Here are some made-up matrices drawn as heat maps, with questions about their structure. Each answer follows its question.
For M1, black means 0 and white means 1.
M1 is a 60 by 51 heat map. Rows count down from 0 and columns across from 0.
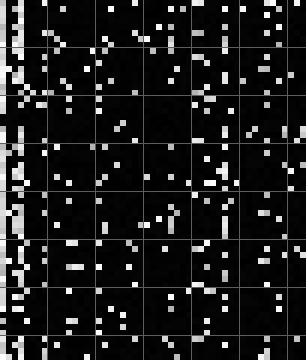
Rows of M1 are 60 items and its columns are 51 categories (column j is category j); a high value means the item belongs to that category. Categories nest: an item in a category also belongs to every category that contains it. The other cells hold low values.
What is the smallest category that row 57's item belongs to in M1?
9
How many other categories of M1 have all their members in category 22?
5
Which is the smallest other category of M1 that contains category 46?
28
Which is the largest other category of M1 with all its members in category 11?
4
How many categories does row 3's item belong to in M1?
2
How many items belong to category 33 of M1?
8
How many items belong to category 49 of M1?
4
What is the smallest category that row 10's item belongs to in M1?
16
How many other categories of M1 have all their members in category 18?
3
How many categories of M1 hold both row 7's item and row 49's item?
6
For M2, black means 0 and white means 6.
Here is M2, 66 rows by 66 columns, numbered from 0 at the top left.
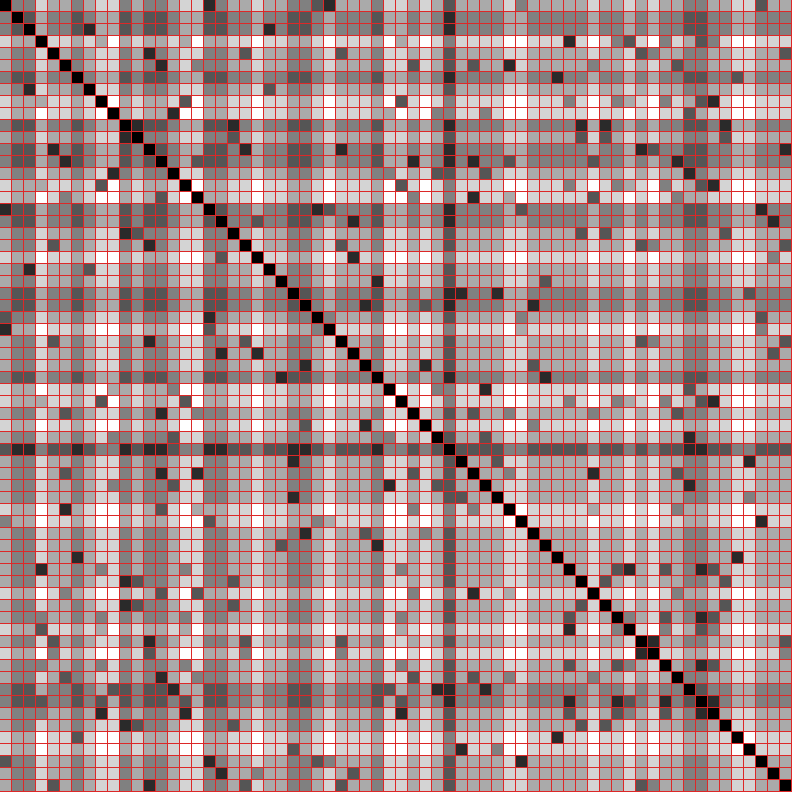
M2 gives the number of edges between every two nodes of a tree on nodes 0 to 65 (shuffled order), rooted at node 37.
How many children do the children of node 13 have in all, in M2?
3
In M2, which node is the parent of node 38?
24
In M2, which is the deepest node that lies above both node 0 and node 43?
17
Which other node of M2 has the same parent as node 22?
7
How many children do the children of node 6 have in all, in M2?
1
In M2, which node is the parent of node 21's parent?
18
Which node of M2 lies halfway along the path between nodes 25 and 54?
12
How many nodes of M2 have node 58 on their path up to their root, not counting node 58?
9
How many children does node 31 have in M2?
2
